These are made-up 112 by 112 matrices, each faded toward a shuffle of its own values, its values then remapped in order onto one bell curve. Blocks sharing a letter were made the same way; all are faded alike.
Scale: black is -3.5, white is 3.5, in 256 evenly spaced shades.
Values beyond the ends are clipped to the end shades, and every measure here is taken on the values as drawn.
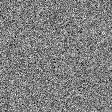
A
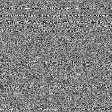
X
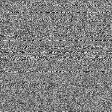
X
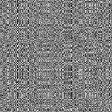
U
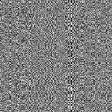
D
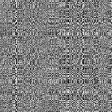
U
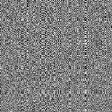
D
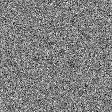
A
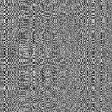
U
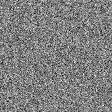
A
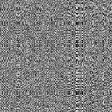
D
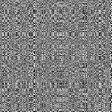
U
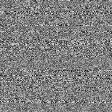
X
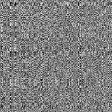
D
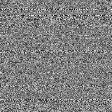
X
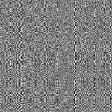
U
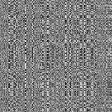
U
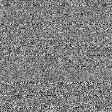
X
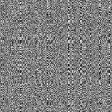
D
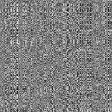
D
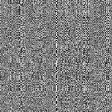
D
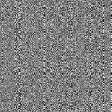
D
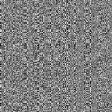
D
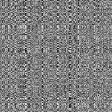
U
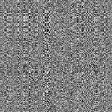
D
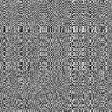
U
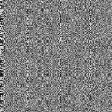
D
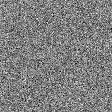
A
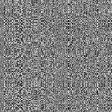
D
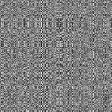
U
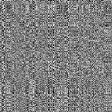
D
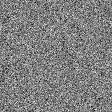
A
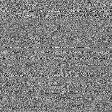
X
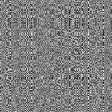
U
